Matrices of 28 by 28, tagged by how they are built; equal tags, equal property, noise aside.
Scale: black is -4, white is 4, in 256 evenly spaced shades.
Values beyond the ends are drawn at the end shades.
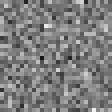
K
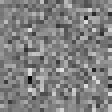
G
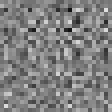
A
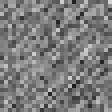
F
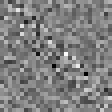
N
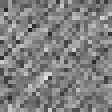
F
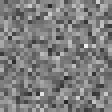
K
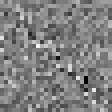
N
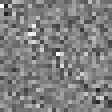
N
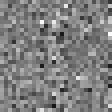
G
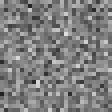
K
